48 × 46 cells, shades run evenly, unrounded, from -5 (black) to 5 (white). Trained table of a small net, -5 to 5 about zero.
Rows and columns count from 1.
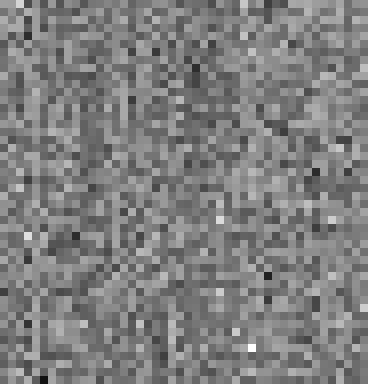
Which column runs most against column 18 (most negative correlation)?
13
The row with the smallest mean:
45
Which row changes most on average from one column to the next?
14
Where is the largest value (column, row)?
32, 44
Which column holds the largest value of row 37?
28
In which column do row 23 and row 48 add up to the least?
6
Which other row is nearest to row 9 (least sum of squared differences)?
48
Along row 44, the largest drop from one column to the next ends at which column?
33
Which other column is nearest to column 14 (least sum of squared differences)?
8
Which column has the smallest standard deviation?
29
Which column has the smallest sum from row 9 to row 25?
25
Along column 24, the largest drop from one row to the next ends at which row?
20
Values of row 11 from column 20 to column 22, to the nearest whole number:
-1 -2 1
